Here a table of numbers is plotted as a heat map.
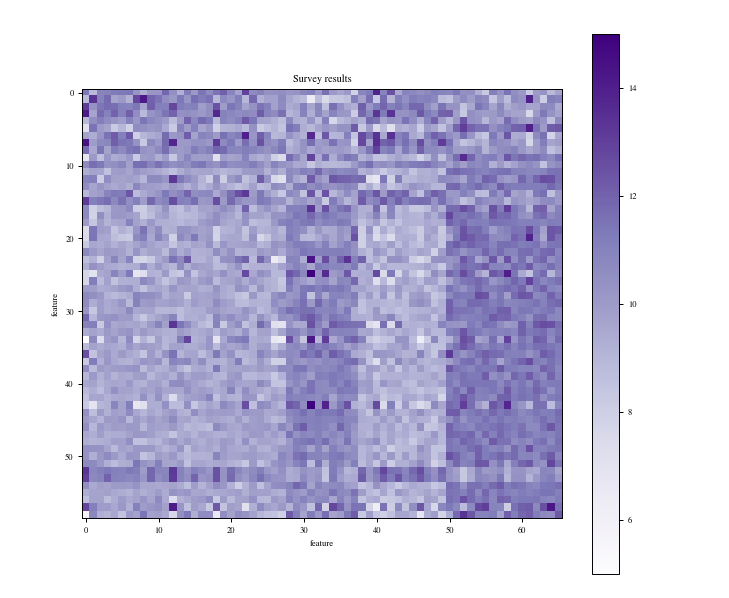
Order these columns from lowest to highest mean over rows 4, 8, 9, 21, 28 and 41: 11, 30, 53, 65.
11, 30, 65, 53
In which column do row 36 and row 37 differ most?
0
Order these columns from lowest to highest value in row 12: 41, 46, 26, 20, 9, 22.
26, 22, 46, 20, 9, 41
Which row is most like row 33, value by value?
35
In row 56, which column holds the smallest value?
12
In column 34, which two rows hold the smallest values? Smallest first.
4, 1
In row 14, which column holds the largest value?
22
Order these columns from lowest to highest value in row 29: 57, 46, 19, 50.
19, 46, 57, 50
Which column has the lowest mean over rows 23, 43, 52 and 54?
8
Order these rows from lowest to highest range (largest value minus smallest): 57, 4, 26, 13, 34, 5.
13, 4, 26, 5, 57, 34
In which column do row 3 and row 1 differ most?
61
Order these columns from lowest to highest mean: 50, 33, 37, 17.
17, 37, 33, 50
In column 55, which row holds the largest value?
57
